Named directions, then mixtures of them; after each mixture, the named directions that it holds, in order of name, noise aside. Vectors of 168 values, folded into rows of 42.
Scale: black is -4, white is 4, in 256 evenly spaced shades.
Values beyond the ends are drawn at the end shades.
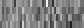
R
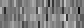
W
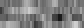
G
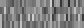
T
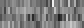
G, R, T.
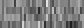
G, R, W.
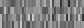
T.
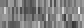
G, W.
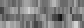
G.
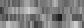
G.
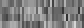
G, T, W.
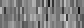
W.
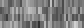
G, T, W.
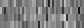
W.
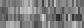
G, R, W.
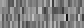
T, W.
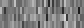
W.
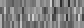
T.
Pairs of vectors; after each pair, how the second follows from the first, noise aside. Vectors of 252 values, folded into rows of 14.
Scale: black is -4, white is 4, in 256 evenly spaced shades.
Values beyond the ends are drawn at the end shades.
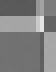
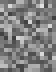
shuffled.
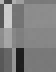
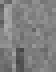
shrunk.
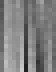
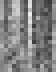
reversed, negated.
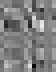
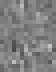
reversed, negated, shrunk.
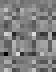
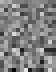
wrapped around.
